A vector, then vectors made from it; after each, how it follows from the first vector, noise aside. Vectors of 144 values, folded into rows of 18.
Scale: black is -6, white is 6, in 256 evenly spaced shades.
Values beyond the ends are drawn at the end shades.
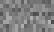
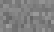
negated, shrunk.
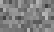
reversed.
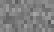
negated, shrunk.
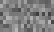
copied.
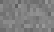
wrapped around, negated, shrunk.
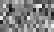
wrapped around, negated, scaled up.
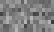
copied.
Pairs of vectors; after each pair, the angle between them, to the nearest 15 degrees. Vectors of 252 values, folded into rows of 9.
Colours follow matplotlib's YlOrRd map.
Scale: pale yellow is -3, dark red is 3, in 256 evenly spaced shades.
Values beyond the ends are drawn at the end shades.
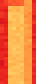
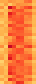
150 degrees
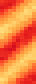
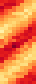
15 degrees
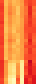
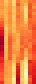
60 degrees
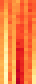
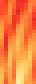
120 degrees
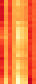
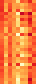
45 degrees
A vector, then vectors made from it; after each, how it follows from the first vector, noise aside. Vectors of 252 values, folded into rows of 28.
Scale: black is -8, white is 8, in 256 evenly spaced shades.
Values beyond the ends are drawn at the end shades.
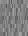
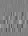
wrapped around, partly zeroed.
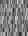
negated, scaled up.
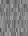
reversed, negated.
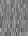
reversed.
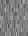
reversed, negated.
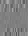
reversed, partly zeroed.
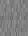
reversed, shrunk.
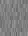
reversed, shrunk.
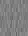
reversed, shrunk.
